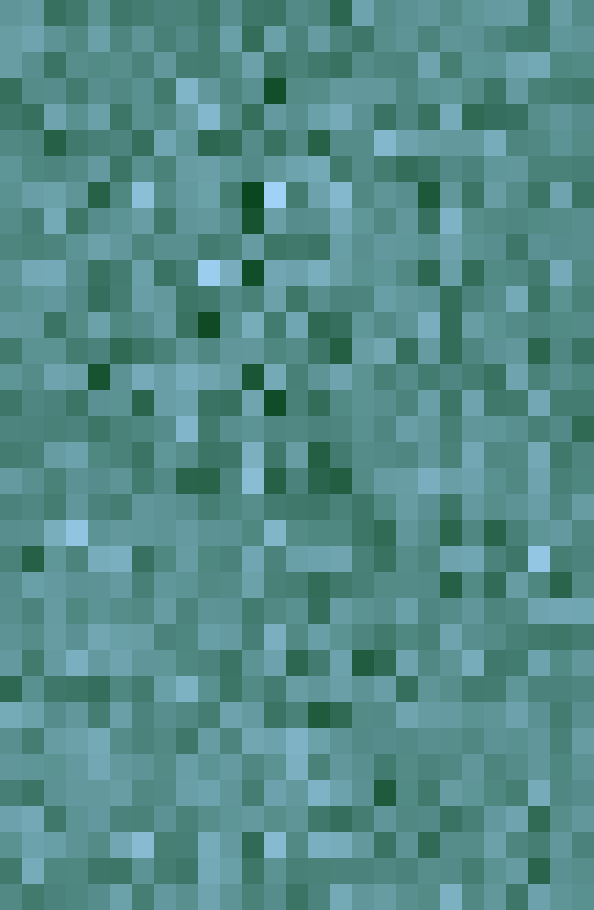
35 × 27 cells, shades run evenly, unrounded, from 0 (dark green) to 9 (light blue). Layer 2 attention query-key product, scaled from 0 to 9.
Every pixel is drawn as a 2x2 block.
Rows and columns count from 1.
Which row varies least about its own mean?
30
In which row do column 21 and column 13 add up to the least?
16
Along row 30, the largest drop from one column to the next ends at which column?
15
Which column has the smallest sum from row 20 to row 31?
18
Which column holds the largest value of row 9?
21
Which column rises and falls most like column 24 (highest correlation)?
2
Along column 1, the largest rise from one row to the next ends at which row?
28
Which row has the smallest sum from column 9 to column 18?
19
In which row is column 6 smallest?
14
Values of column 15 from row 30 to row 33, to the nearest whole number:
4 7 3 7
